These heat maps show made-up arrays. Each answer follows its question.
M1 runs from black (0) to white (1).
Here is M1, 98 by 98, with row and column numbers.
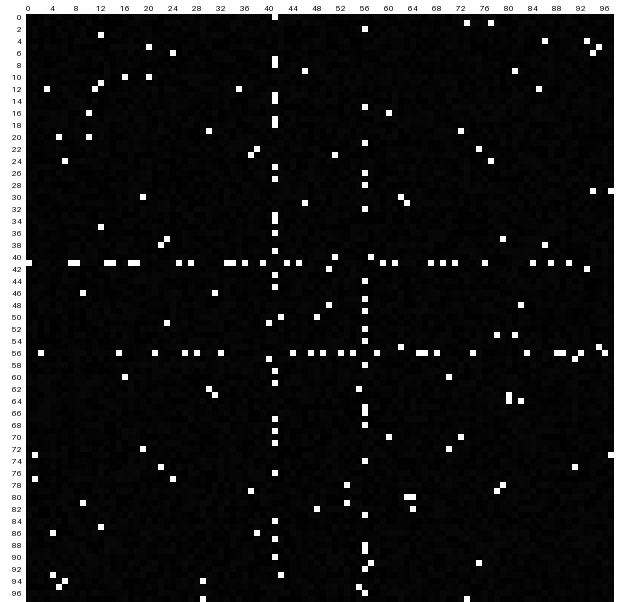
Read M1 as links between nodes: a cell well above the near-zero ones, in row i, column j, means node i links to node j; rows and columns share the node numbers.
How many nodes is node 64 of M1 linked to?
2
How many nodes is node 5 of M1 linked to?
2
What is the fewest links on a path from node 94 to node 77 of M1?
3
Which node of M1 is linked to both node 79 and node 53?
node 78
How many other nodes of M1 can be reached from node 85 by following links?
4
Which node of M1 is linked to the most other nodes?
node 41
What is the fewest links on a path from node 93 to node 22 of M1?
4
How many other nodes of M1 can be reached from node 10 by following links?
11
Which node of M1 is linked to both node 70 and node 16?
node 60
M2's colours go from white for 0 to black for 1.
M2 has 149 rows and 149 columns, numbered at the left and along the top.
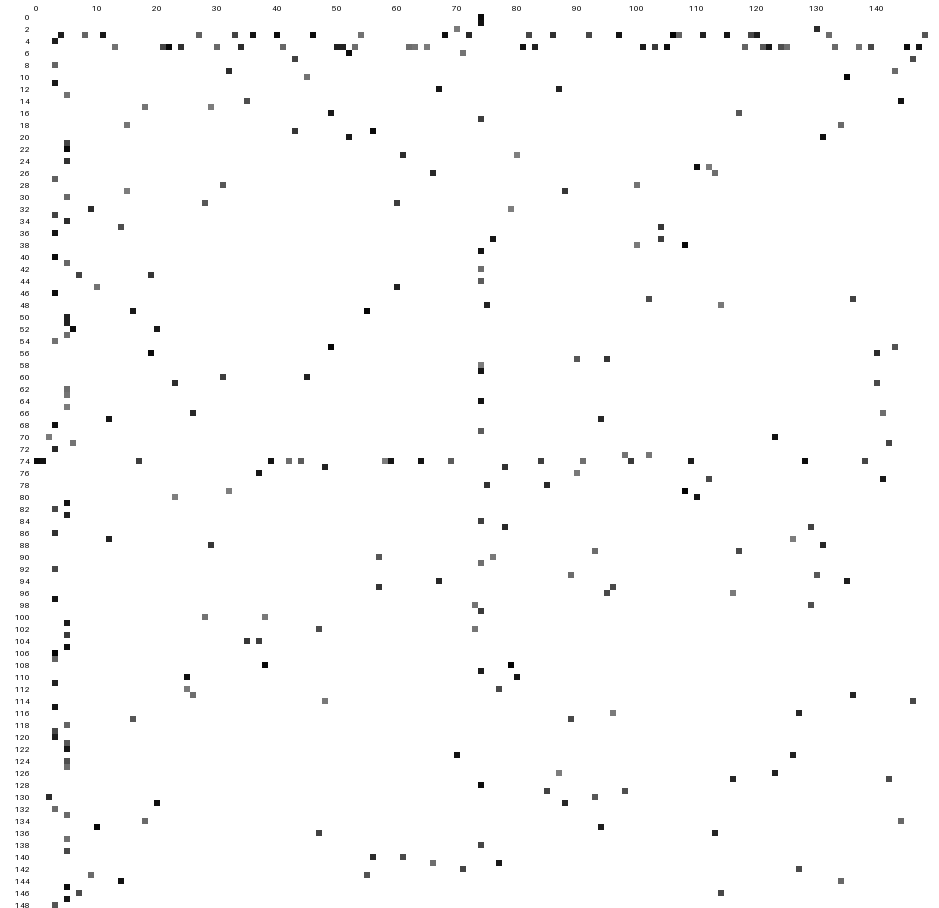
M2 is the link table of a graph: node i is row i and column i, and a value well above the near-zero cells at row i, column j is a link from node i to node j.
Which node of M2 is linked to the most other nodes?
node 5
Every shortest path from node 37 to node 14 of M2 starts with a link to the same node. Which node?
node 104
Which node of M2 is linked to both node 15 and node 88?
node 29
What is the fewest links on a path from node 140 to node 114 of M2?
6
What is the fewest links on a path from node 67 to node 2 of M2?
6
